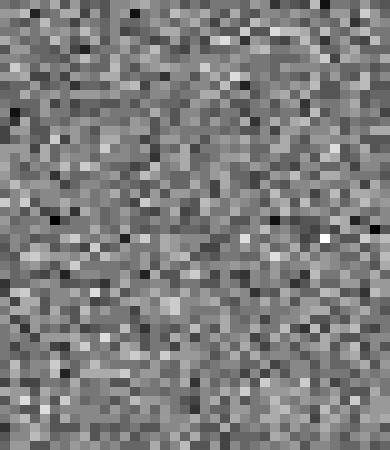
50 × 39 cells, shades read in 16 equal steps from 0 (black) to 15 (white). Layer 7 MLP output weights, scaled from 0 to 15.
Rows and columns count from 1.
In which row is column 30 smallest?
32
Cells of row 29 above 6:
27
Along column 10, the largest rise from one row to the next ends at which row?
33
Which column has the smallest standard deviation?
12
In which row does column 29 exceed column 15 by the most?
37
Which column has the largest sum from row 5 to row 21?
23
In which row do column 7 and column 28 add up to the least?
25
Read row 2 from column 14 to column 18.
1 7 8 6 11
